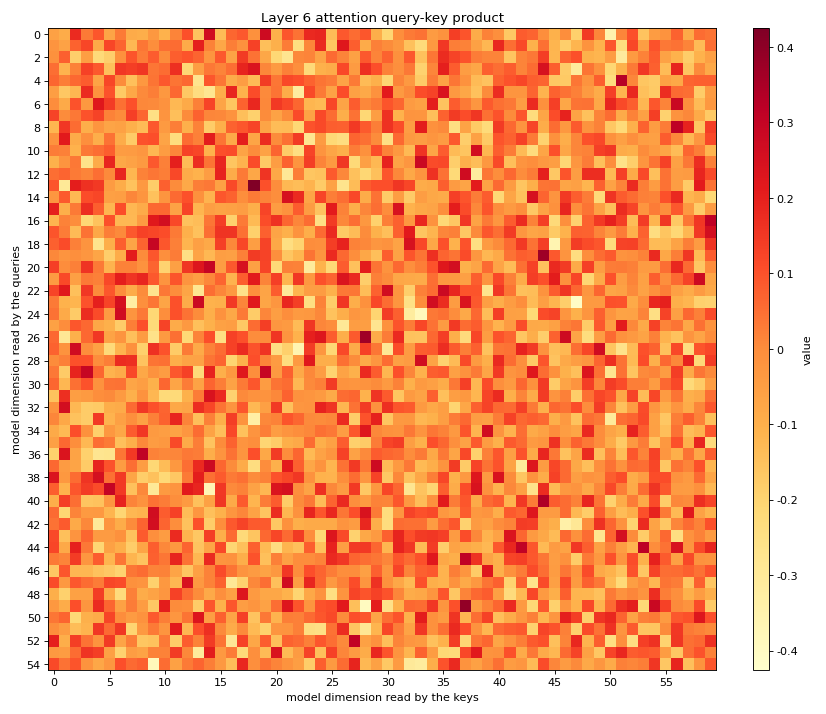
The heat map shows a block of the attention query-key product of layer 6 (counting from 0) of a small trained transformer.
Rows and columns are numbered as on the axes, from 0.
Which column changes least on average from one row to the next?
10
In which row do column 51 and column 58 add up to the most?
4
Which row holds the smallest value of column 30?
27
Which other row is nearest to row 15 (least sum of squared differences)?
30
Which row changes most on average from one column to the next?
49
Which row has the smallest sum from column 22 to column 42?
24
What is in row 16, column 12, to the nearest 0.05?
-0.15
